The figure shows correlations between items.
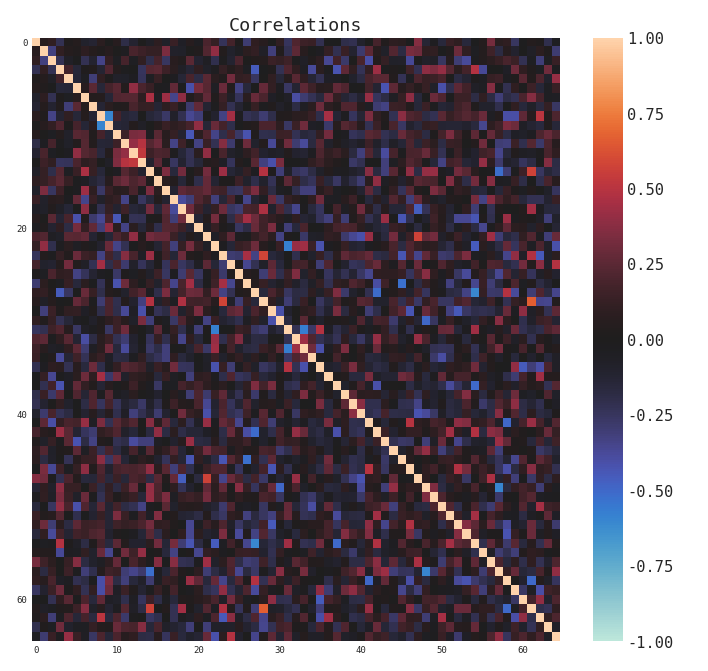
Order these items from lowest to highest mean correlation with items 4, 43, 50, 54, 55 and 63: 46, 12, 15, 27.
27, 12, 46, 15
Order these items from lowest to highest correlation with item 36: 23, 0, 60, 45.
23, 0, 60, 45
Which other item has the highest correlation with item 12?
13
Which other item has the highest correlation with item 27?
58
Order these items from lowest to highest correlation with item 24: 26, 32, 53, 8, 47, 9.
26, 9, 53, 32, 47, 8
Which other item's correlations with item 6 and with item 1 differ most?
32
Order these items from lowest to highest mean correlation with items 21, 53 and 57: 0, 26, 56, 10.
26, 0, 10, 56
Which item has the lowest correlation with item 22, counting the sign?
31
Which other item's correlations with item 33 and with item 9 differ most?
8
